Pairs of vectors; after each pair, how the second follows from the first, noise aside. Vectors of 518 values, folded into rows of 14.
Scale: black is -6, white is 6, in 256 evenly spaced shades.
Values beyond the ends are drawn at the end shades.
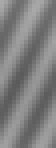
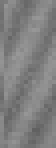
wrapped around, negated, shrunk.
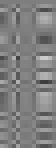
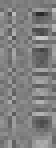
wrapped around, negated.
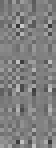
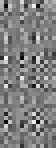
reversed, scaled up.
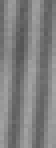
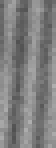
copied.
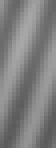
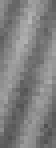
copied.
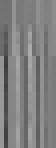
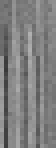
copied.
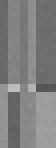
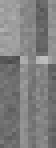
reversed.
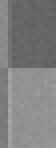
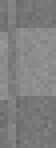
wrapped around, negated, shrunk.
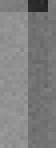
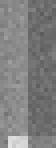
reversed, negated.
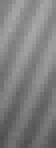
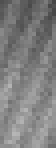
reversed.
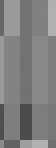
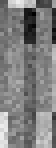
reversed, scaled up.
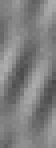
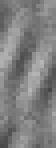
reversed, negated.
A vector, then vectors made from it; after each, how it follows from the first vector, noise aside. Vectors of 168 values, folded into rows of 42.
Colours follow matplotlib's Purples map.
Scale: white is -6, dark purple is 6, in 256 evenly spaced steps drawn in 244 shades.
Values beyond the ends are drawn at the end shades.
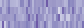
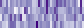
reversed, scaled up.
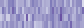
wrapped around.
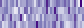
reversed, scaled up.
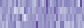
reversed.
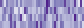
reversed, scaled up.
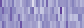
wrapped around.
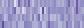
wrapped around.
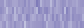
wrapped around, negated, shrunk.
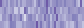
reversed.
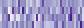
wrapped around, scaled up.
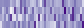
wrapped around, scaled up.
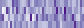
wrapped around, scaled up.
